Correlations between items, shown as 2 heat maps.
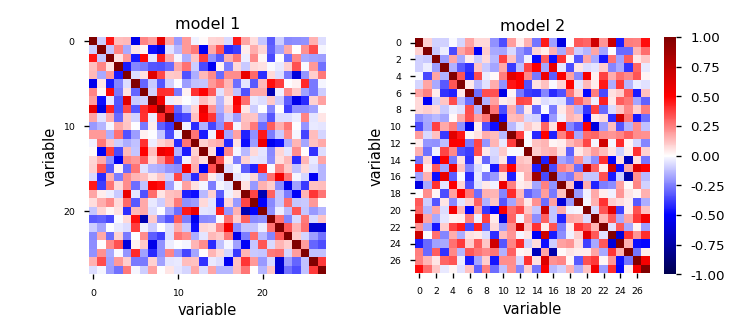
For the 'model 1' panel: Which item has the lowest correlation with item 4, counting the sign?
24
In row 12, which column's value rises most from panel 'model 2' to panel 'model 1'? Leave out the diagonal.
6
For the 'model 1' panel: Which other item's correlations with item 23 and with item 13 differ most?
8
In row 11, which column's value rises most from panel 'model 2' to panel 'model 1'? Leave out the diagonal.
3
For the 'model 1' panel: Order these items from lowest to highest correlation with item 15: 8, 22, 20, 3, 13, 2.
13, 2, 8, 3, 22, 20
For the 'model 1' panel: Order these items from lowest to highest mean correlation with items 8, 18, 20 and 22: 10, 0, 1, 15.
1, 10, 15, 0
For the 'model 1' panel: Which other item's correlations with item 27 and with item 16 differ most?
22
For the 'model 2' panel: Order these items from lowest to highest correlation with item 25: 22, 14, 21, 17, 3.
14, 3, 22, 17, 21
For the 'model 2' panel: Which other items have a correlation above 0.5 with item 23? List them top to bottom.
0, 15, 20
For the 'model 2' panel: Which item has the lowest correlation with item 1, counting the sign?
7
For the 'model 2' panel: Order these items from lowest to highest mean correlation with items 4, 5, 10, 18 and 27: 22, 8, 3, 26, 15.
3, 8, 22, 26, 15
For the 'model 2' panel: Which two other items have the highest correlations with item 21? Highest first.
0, 27
